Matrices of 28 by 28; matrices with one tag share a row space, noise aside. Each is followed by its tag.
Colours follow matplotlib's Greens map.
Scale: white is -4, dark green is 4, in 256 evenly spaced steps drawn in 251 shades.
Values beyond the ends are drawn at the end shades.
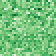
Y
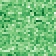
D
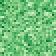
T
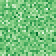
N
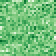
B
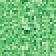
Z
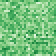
D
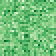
Z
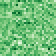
Y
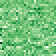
B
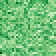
B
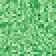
N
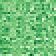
D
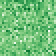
Y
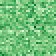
D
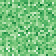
N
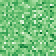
Z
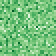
N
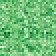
T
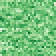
B
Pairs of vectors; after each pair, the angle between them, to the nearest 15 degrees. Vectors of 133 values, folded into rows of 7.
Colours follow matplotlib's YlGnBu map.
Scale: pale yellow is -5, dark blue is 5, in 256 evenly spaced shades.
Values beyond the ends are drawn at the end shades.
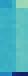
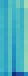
45 degrees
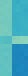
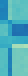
120 degrees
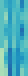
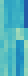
75 degrees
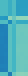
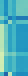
150 degrees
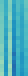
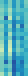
30 degrees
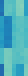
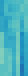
75 degrees
